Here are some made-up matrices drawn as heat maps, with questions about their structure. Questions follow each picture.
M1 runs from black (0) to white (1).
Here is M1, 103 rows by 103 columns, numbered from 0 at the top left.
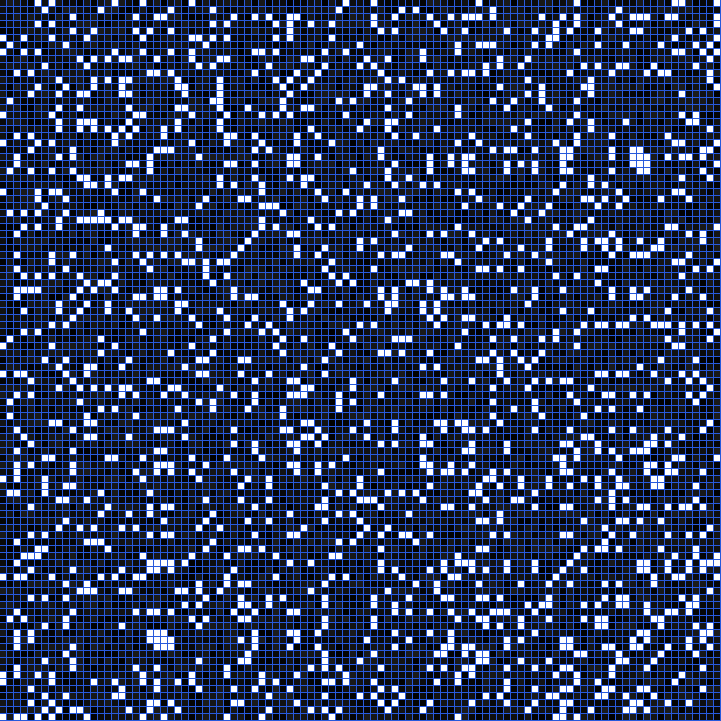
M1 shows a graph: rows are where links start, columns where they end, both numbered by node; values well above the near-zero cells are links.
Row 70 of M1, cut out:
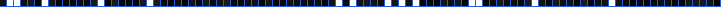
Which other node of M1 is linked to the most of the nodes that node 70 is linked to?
node 24
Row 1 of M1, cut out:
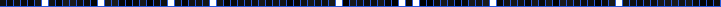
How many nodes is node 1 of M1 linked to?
9
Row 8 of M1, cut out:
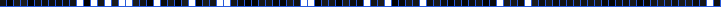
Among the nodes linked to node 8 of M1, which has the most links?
node 22
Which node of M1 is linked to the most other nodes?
node 2
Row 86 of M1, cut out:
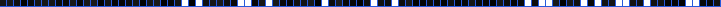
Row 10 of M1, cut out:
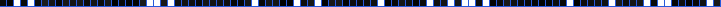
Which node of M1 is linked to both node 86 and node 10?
node 92
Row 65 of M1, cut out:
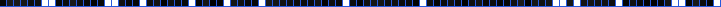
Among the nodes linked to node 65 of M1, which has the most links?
node 80
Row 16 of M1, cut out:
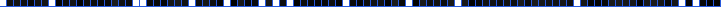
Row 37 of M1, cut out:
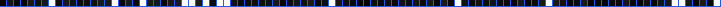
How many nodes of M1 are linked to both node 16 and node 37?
6
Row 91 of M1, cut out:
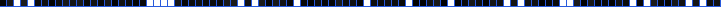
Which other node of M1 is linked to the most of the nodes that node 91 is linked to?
node 76
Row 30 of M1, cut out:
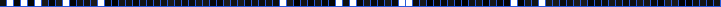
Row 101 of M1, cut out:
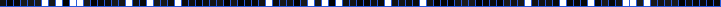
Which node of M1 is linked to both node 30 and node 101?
node 48
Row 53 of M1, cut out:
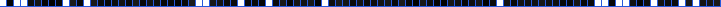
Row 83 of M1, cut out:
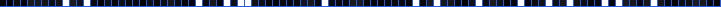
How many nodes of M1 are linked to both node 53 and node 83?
8
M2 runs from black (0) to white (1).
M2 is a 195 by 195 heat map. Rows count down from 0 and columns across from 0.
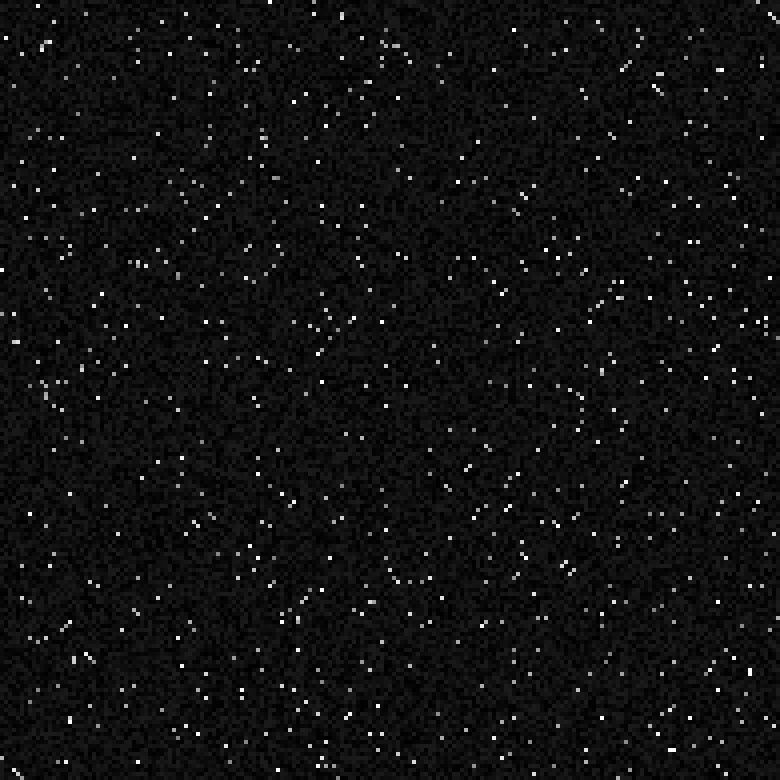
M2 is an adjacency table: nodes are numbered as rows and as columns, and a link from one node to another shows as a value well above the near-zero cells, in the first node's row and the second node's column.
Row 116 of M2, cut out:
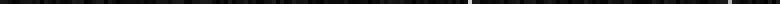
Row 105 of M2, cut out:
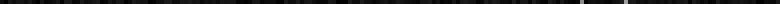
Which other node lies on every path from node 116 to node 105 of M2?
node 182
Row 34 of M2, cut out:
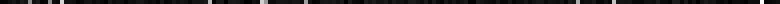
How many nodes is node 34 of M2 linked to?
10
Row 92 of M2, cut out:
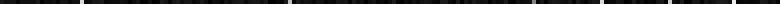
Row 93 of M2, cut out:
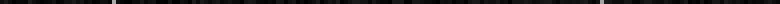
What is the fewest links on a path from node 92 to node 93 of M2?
2
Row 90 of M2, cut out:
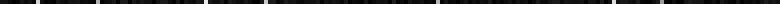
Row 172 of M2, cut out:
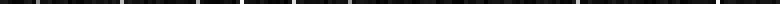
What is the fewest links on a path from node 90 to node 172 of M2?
2
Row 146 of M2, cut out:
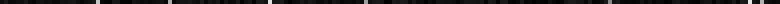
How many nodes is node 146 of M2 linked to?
7
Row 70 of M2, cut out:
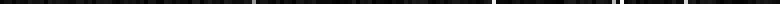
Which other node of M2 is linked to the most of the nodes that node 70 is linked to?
node 17
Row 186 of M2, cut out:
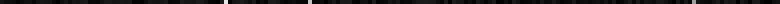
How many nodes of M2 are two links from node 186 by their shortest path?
4
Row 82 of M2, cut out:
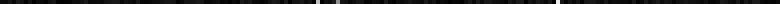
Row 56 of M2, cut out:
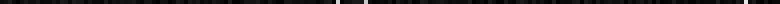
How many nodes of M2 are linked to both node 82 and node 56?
1
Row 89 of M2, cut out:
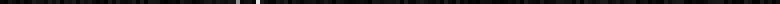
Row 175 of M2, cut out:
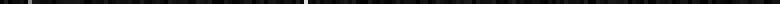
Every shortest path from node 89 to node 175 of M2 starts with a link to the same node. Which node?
node 59
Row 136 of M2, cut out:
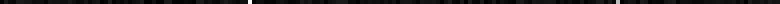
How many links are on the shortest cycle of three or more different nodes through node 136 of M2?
7
